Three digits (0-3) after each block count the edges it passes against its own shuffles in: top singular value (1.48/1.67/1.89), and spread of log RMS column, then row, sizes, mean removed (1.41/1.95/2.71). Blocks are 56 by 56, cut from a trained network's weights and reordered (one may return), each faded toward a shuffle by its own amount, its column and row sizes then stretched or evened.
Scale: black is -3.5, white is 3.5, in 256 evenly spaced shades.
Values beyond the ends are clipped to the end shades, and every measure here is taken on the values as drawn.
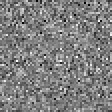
0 0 1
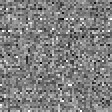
0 1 2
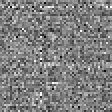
2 1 1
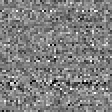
0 0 3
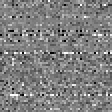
0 0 3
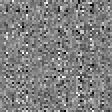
1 3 1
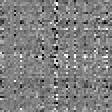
3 3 1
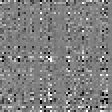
1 3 3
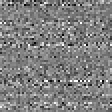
1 1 3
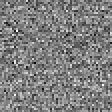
2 0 0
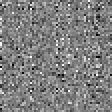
1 2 1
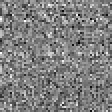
1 2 1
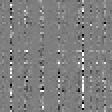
3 3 1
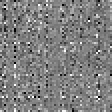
0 3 2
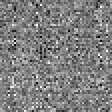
0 2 1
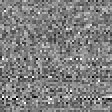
3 0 2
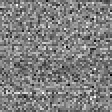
1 0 0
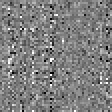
1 3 1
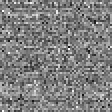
2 0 0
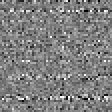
2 1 3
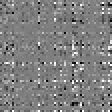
1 3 3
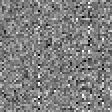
2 2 0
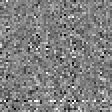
0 2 1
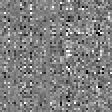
0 3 2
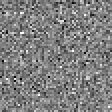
0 1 1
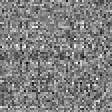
3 0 2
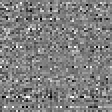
0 1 3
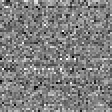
1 0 2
